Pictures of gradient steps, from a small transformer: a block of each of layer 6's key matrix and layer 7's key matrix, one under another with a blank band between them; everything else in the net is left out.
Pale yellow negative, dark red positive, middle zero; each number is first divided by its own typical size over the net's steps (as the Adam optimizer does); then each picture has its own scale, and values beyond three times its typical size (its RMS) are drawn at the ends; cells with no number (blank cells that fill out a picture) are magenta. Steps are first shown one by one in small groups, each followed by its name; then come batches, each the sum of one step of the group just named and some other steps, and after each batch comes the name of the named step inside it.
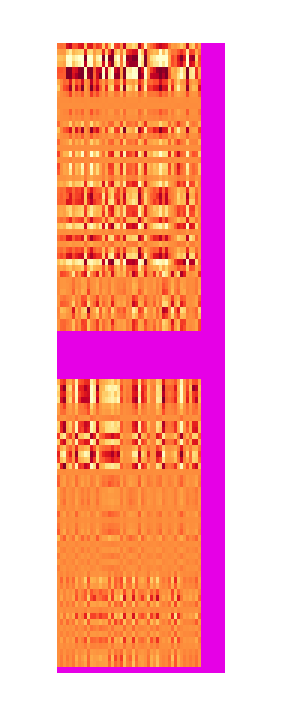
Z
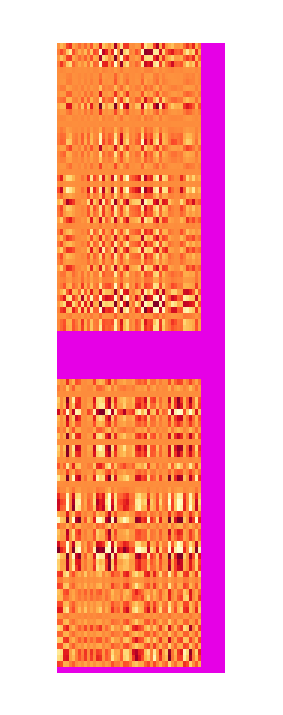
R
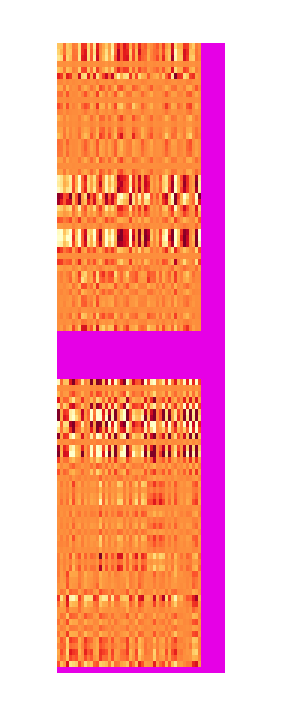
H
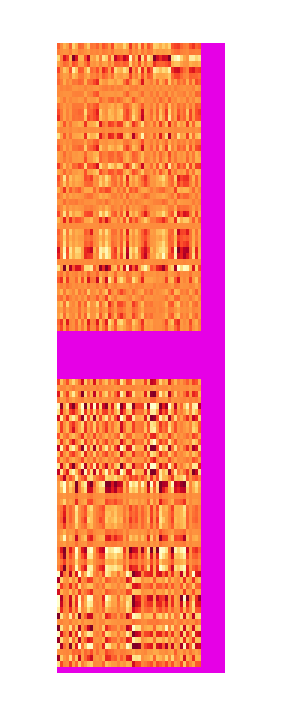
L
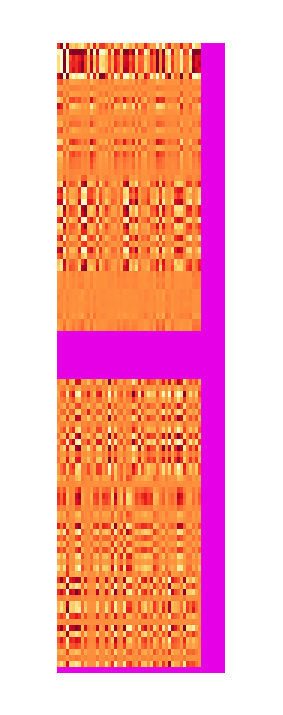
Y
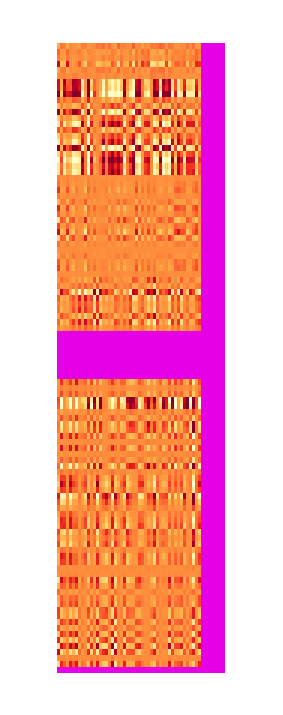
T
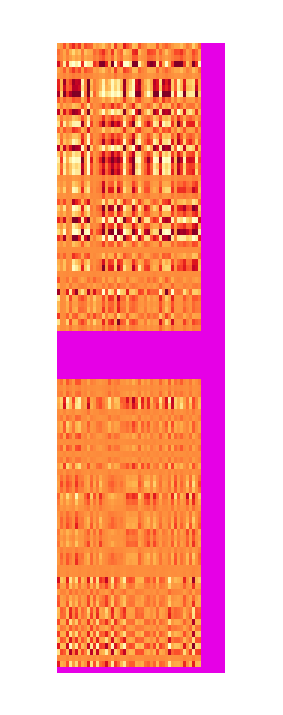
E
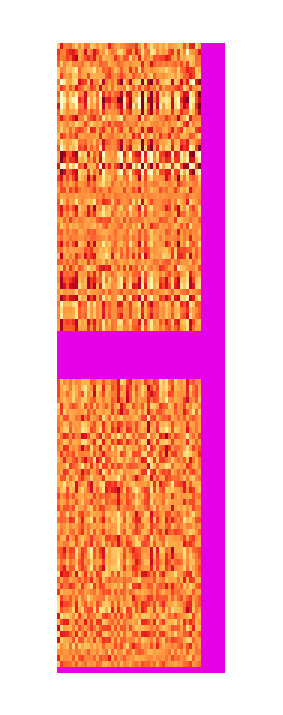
L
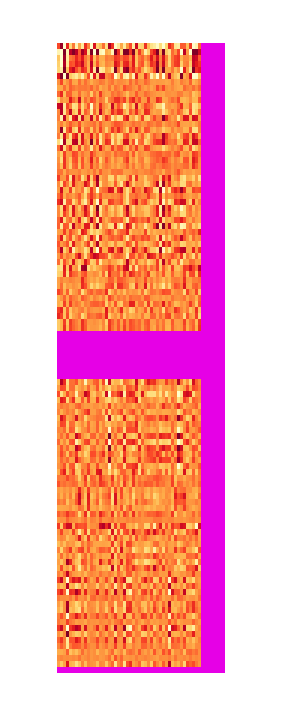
Y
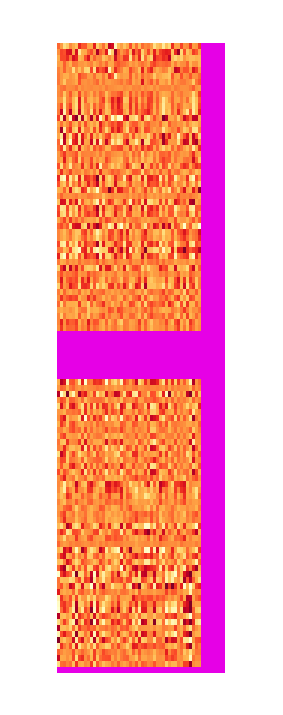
L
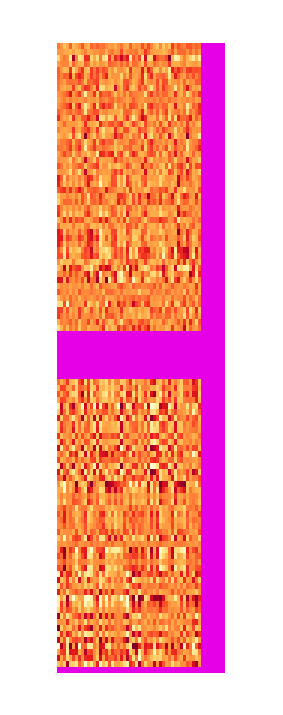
L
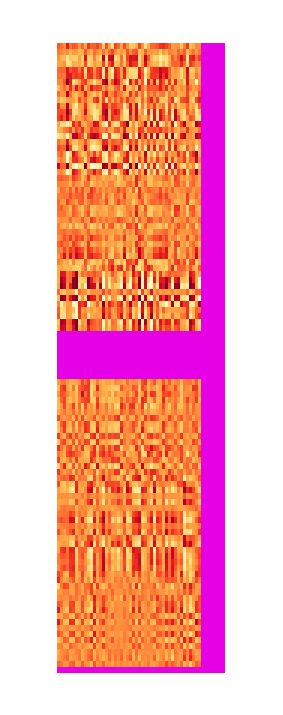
Z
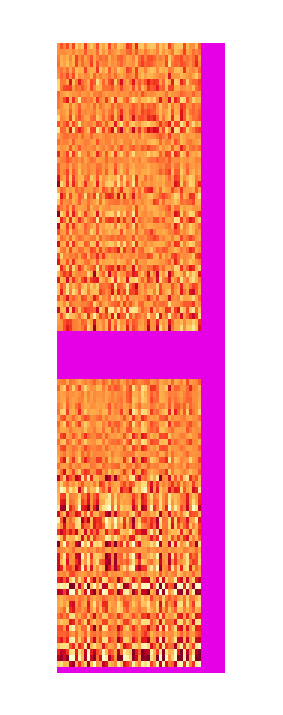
R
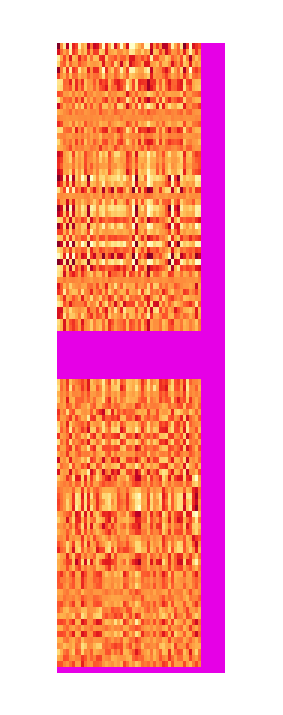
R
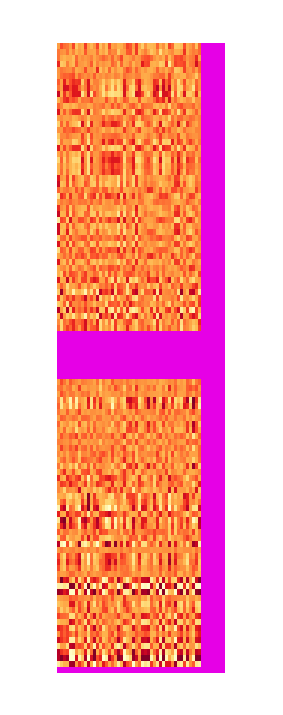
T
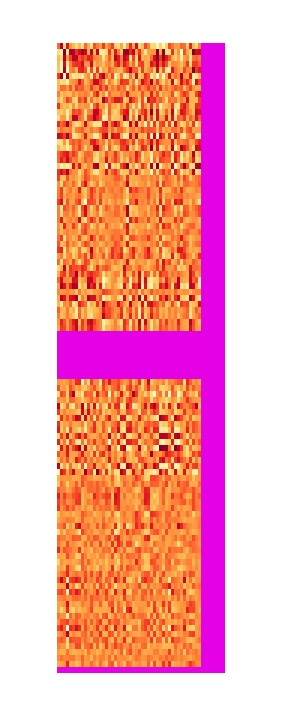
Y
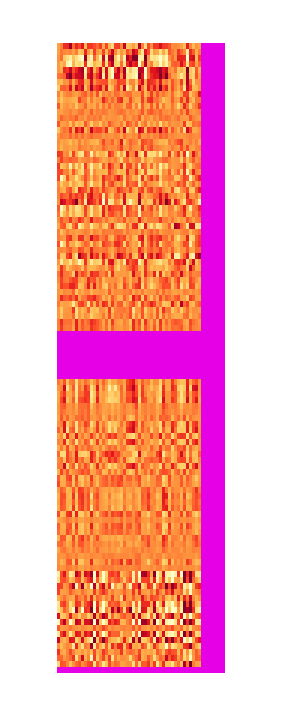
Z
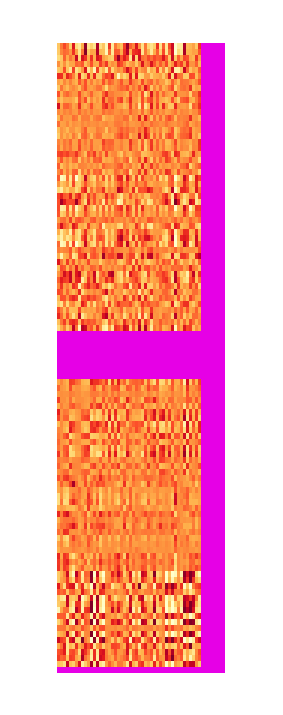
H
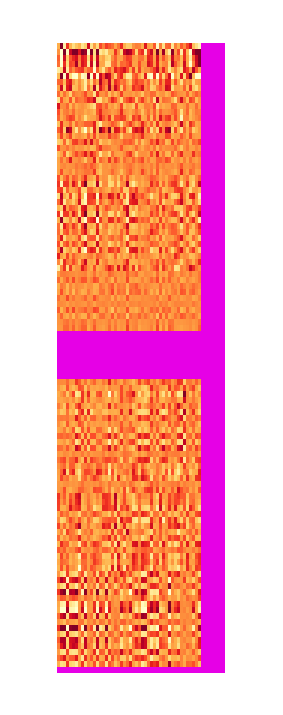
Y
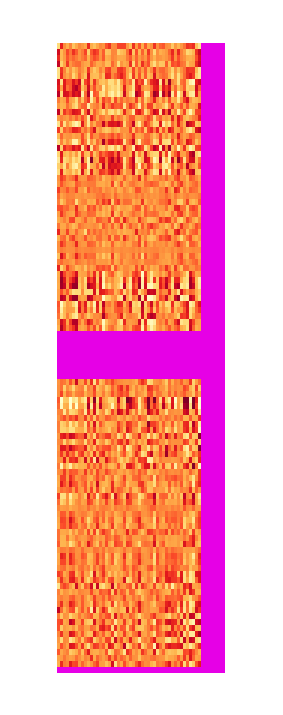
T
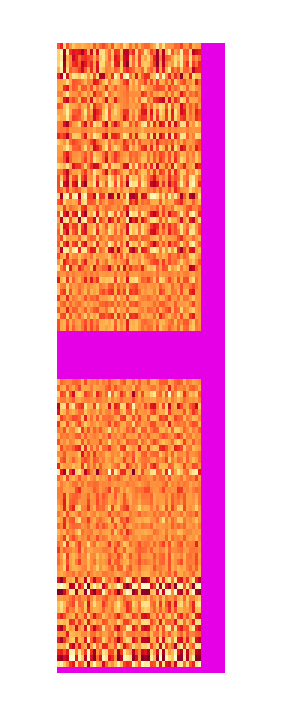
Y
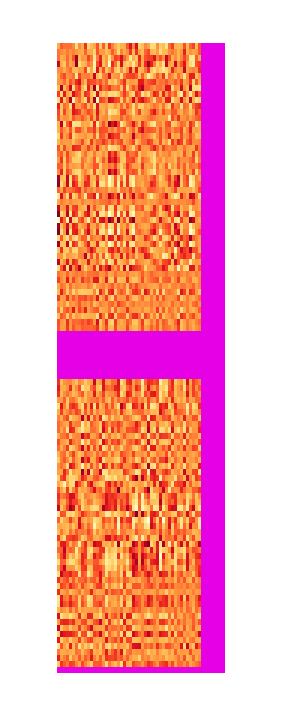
L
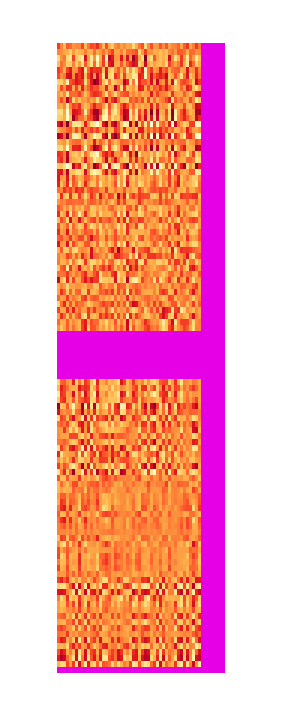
Z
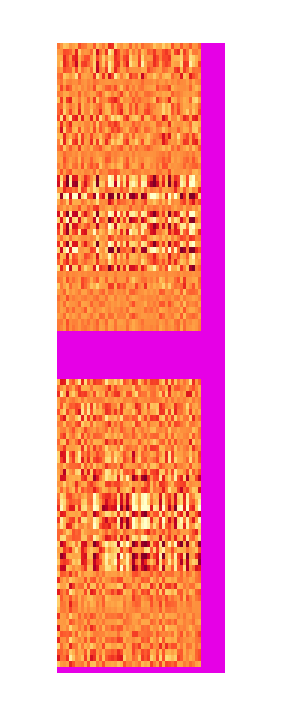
L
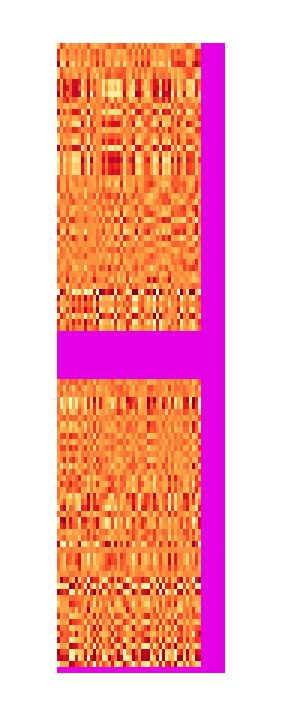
T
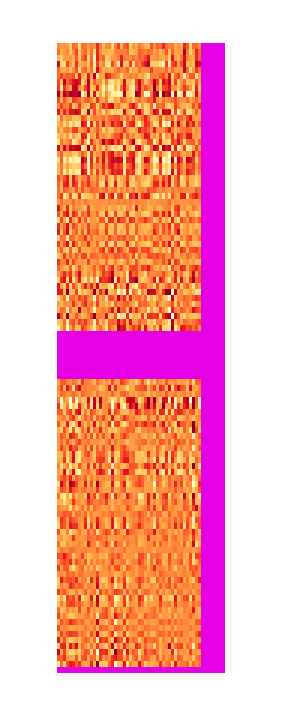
T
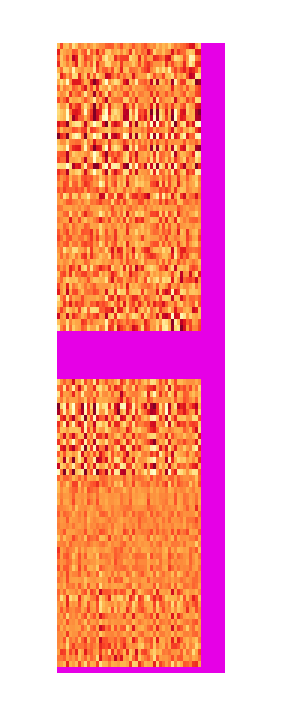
R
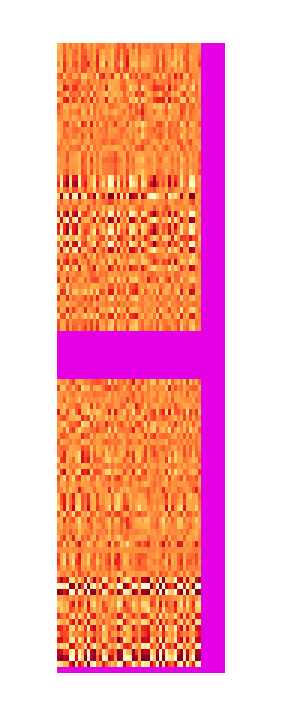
H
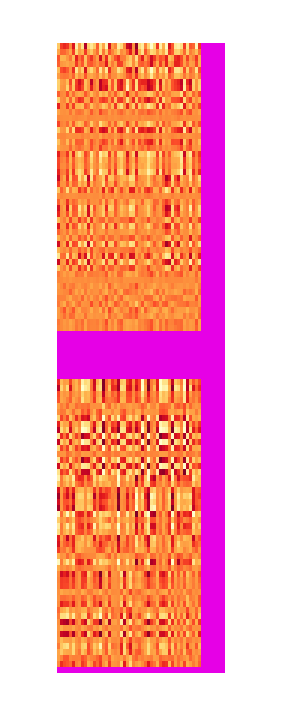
R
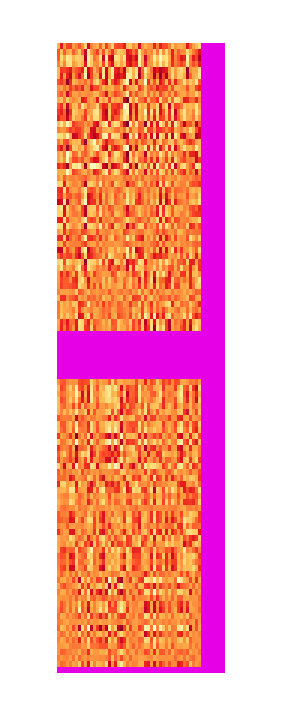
Z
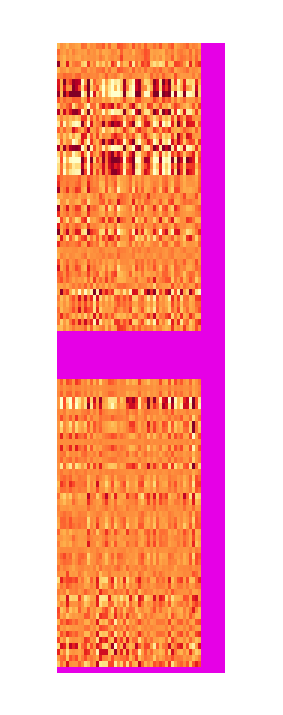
T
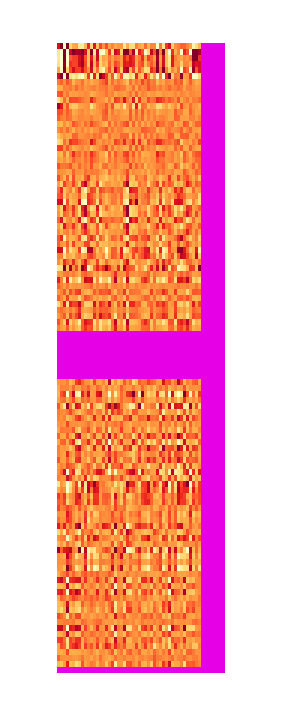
Y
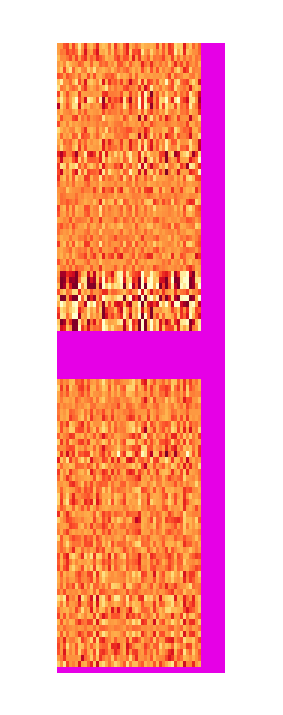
R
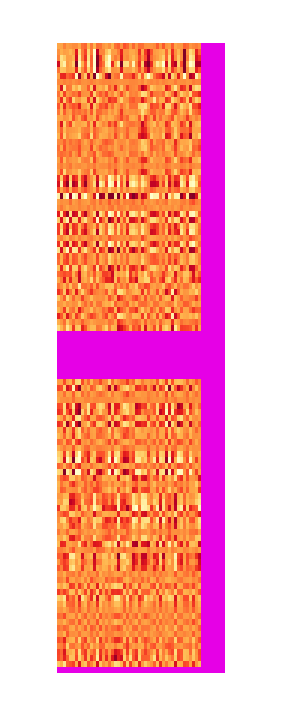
R
